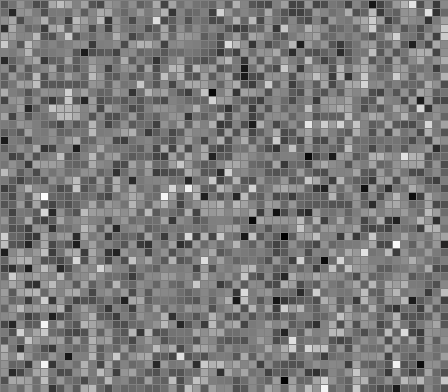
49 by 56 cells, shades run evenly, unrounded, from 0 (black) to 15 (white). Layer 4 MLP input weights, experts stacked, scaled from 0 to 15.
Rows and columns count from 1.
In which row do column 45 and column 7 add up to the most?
36
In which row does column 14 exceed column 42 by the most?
20
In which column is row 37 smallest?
38
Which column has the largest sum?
12
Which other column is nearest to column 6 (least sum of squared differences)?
42
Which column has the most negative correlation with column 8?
45
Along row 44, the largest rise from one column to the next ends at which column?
39
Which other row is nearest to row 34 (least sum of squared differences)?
47
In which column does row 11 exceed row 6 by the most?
34
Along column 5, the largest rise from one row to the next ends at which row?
37
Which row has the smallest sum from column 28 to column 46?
7
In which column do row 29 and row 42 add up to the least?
53
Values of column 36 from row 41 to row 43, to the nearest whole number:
9 2 6
